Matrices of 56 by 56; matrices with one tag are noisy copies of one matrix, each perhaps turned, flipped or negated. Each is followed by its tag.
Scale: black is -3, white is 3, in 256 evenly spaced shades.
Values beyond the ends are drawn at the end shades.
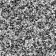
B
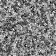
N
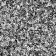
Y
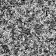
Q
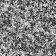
Q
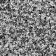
Y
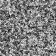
Y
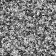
B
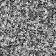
Y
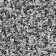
Y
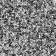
Y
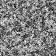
Q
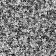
Y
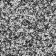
B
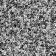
Y
